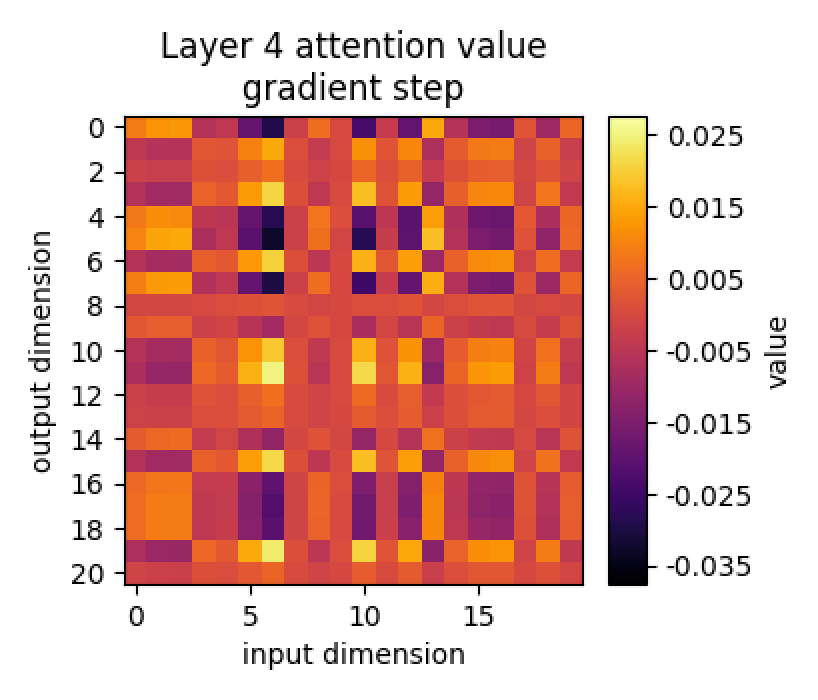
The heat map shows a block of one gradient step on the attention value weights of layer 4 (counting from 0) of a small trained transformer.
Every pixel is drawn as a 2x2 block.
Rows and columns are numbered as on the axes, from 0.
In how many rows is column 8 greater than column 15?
9
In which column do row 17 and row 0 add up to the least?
6
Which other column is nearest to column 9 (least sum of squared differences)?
7
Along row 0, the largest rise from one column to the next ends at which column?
13
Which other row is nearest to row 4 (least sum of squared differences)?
0
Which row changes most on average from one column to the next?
5
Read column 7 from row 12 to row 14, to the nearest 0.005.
0 0 0
